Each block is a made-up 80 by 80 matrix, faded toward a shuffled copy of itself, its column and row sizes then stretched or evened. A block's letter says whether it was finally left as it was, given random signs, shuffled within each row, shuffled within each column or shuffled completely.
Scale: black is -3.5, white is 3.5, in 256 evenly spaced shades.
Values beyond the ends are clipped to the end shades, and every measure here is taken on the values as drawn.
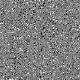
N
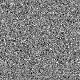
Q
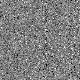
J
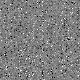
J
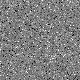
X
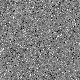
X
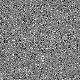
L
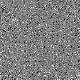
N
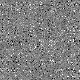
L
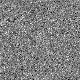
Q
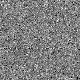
Q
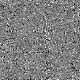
N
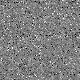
Q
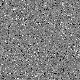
Q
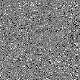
N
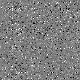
L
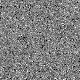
Q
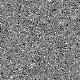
J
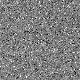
Q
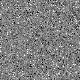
J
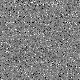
Q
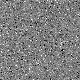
X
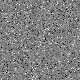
X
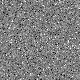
X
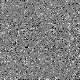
L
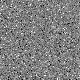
X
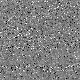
Q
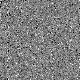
J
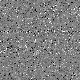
Q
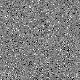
N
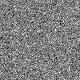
X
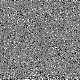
Q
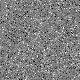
X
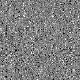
N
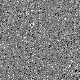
J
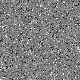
X
